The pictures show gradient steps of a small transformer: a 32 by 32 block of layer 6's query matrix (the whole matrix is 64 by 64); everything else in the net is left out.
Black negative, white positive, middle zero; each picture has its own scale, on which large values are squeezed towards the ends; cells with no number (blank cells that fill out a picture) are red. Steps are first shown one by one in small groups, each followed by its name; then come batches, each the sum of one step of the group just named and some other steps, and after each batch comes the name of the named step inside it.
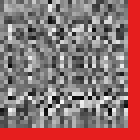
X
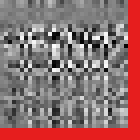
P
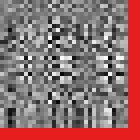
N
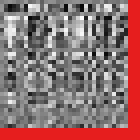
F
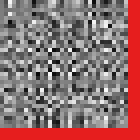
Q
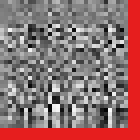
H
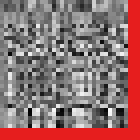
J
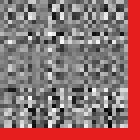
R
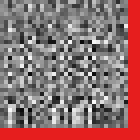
X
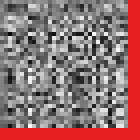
F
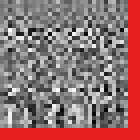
H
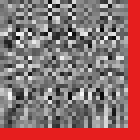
N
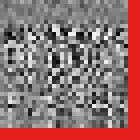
J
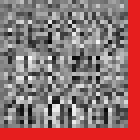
H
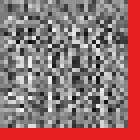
F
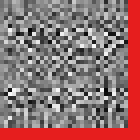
H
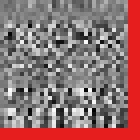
J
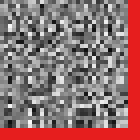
X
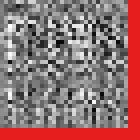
F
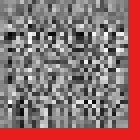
H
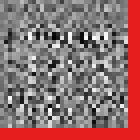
P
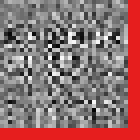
N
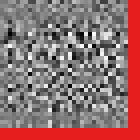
N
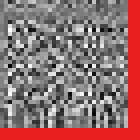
X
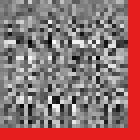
H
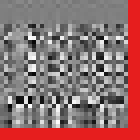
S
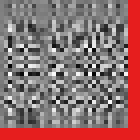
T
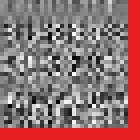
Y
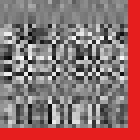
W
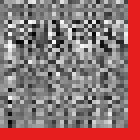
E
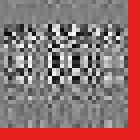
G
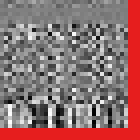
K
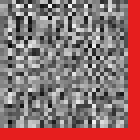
Y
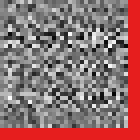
T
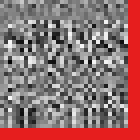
E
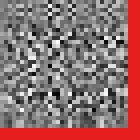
S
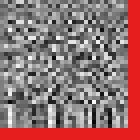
K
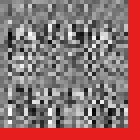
K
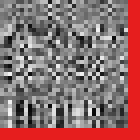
W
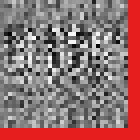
G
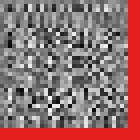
Y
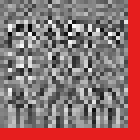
G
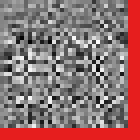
W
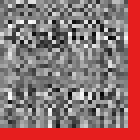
E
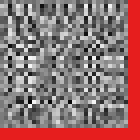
S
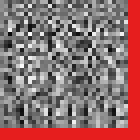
Y
